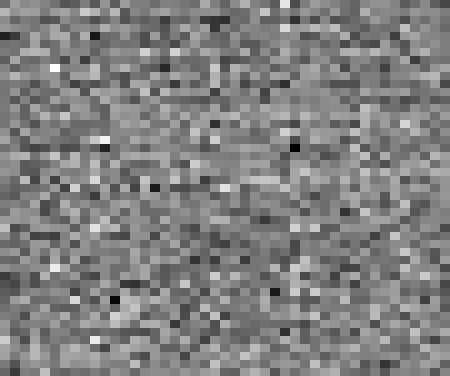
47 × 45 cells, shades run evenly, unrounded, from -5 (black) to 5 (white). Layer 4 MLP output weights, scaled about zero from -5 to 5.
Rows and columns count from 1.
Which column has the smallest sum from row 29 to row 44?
20
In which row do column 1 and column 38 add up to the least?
5
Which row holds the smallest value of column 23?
3
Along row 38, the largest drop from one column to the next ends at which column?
12
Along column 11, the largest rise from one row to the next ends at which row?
18
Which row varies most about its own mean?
24
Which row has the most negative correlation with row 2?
35
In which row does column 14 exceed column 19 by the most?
39
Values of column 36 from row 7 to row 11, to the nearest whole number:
2 0 0 -1 -2
